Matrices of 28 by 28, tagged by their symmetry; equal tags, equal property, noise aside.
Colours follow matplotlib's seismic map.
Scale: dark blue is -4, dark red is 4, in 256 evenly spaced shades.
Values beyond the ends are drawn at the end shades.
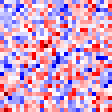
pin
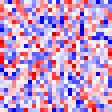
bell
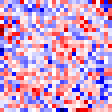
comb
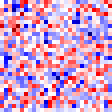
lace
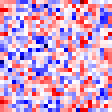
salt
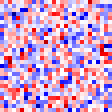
bell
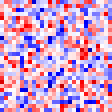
bell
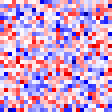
lace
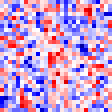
bell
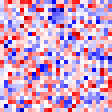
comb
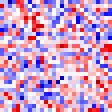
lace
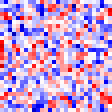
salt
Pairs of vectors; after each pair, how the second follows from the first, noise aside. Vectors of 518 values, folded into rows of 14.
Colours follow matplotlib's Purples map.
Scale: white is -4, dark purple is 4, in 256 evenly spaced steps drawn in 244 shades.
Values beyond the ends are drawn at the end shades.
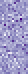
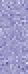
wrapped around, shrunk.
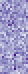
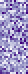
wrapped around, scaled up.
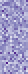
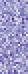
wrapped around, negated.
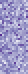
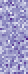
wrapped around, negated.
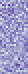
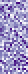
reversed, scaled up.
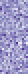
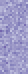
reversed, negated, shrunk.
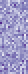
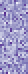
wrapped around, negated.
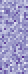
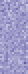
reversed, negated, shrunk.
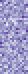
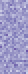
wrapped around, negated, shrunk.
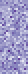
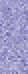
negated, shrunk.
